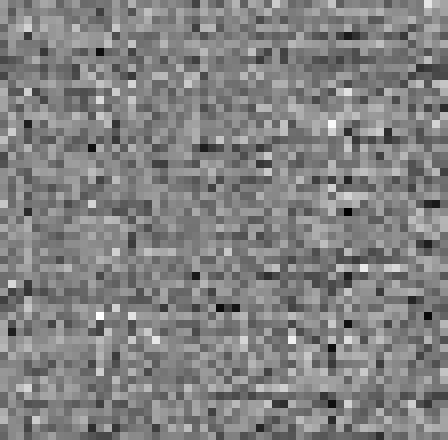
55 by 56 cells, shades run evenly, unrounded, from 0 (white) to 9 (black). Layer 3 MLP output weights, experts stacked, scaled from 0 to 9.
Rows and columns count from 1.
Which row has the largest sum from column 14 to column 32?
39
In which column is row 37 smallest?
44
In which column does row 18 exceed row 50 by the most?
15
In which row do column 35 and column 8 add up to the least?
34
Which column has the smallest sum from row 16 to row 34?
42
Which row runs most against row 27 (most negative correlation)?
12
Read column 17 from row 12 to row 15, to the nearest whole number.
5 2 3 3
